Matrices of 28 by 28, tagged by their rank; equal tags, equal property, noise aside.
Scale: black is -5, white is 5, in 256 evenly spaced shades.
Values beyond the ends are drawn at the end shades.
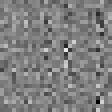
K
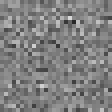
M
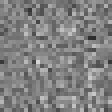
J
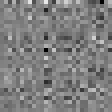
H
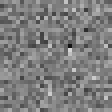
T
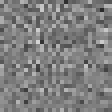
K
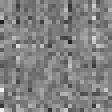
K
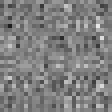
K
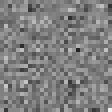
T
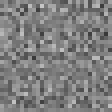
J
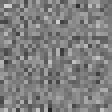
J
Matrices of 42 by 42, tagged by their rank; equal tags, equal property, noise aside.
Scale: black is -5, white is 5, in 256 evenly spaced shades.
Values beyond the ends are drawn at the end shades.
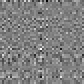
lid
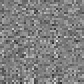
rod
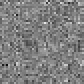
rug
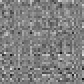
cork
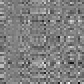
lid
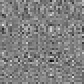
rod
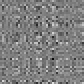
cork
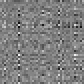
lid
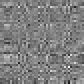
cork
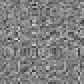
rug
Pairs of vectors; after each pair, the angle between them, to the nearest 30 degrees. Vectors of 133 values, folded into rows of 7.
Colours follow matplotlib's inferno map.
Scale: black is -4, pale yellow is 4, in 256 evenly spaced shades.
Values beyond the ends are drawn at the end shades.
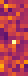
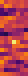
60 degrees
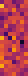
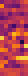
60 degrees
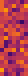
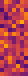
120 degrees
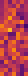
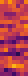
120 degrees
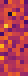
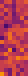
120 degrees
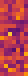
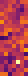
120 degrees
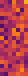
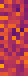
150 degrees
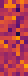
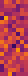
60 degrees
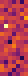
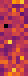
150 degrees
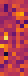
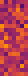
60 degrees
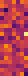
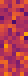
60 degrees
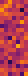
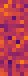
30 degrees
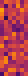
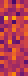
90 degrees
